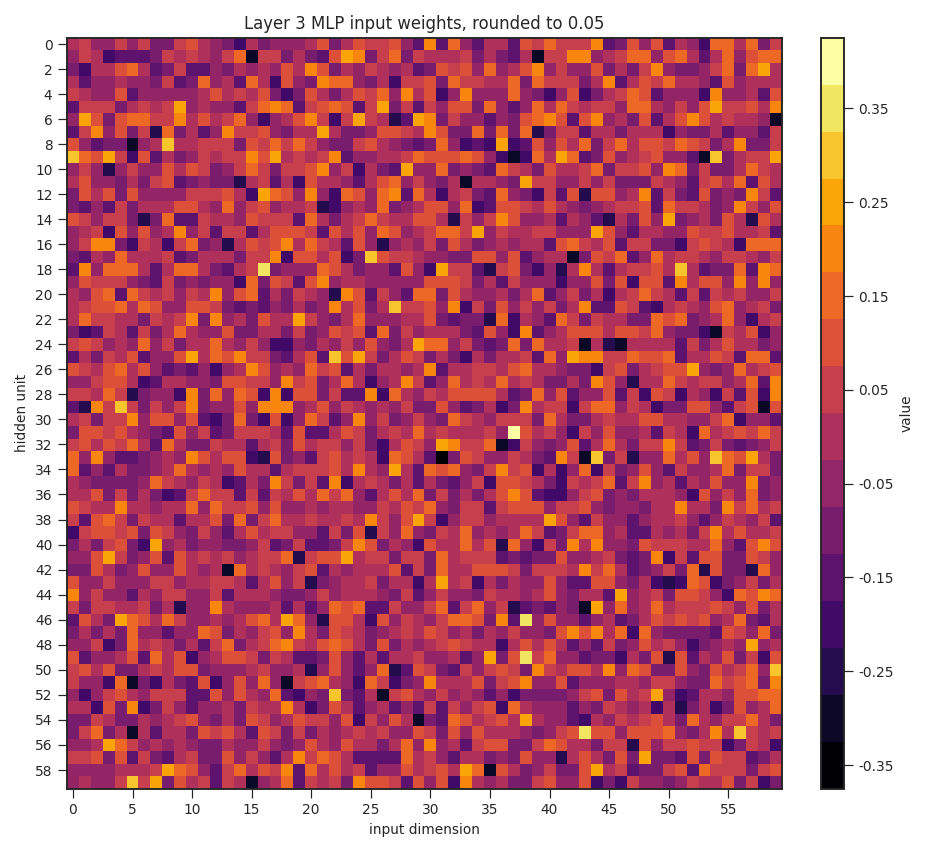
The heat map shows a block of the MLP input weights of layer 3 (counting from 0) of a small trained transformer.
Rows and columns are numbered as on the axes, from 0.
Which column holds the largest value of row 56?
3
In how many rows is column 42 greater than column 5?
31
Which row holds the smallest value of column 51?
53
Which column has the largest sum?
57
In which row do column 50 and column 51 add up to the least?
43
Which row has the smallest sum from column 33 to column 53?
24
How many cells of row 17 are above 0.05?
13
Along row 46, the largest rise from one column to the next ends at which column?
38
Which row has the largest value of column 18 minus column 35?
58
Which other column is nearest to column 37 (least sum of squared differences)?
11
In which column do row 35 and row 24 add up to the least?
46
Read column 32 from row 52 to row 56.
-0.05 0.05 0.15 0.1 0
